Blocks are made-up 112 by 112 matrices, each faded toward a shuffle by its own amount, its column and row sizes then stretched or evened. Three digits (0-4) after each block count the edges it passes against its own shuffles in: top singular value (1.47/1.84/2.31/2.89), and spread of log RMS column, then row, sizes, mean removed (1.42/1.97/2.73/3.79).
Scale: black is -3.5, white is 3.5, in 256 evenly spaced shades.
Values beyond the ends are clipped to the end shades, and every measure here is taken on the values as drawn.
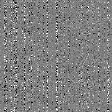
0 4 2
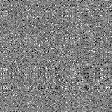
3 0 2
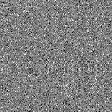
2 1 0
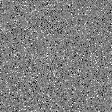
1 1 0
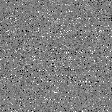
0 0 2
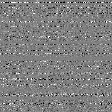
2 0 4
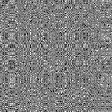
4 2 1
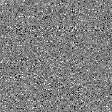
2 1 2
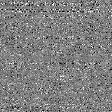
2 0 3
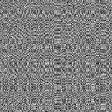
4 1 3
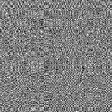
4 1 2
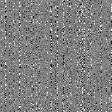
2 4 1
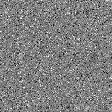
2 0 0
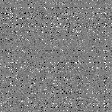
0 2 3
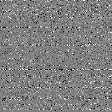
3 0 3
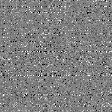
2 1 3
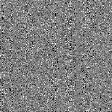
2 3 0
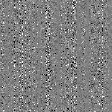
2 4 1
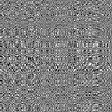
4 2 3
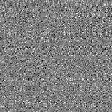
3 0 2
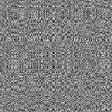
4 2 3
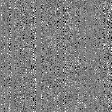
0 4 1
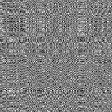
4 0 3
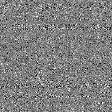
1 1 3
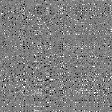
3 2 3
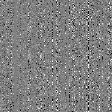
2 4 0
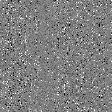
1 3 0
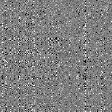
3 3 2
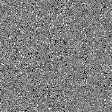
0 2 0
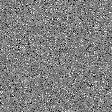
0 0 1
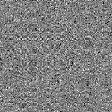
3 1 0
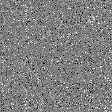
0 1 1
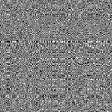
4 1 3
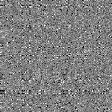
3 1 2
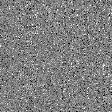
1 2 0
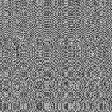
4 1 0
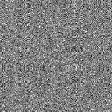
3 1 0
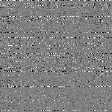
1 1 4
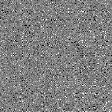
3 2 2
